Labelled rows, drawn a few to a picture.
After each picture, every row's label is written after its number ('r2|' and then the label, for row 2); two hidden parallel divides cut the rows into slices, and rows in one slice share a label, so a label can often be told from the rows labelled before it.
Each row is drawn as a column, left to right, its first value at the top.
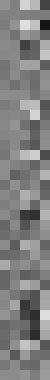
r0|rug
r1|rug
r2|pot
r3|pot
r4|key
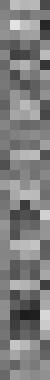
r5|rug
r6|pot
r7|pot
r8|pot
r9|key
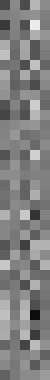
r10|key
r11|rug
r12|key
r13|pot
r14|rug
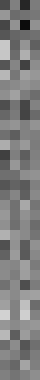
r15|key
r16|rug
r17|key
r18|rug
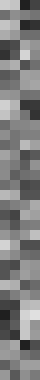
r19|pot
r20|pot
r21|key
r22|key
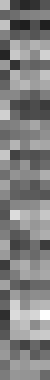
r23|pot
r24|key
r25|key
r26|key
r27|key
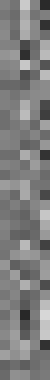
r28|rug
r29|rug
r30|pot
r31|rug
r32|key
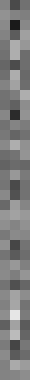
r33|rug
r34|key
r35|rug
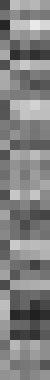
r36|key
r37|pot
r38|pot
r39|pot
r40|pot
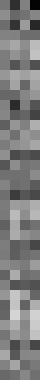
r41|rug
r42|key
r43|rug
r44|key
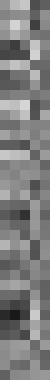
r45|pot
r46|pot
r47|pot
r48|key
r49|rug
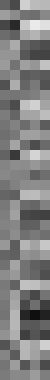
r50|rug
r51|key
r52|pot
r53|pot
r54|pot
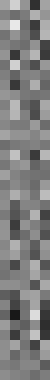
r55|rug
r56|pot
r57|rug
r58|key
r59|pot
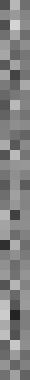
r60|key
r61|pot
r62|rug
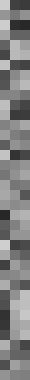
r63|pot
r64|key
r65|key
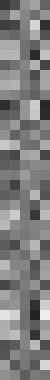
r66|key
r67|key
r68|rug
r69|pot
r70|key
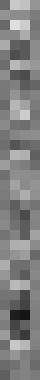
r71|rug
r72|pot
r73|pot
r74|rug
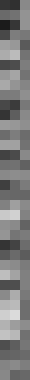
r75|key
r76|key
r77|rug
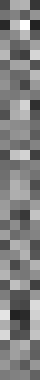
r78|key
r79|pot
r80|pot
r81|key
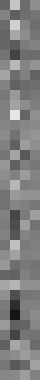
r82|rug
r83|pot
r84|rug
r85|rug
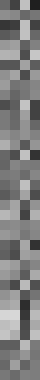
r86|key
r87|key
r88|pot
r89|key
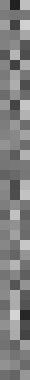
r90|rug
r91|key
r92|pot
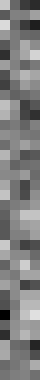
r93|pot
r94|rug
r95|key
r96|key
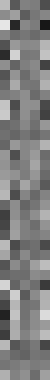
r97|pot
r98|key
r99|rug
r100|rug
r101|key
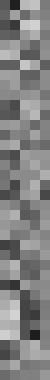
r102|key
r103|key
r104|pot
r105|pot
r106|rug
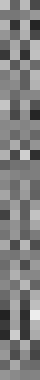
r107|pot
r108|key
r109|pot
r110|key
